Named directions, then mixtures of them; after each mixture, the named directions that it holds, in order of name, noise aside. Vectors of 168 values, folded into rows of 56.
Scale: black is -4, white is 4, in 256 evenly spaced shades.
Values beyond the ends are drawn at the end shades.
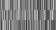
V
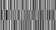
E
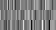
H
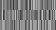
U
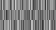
E, H.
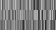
H, U, V.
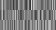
U.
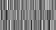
E, H.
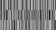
E, U.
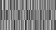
E, U.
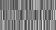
H, U.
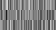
E, H.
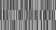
U.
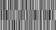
E, H, U.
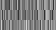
V.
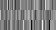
H.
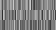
U.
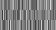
E, U, V.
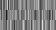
E, H, U.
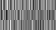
E.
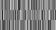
U, V.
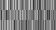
E, V.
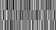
E, H, U.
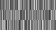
H, U, V.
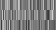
V.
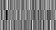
E, H.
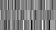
H.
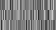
V.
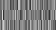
U, V.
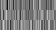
E, H, U.
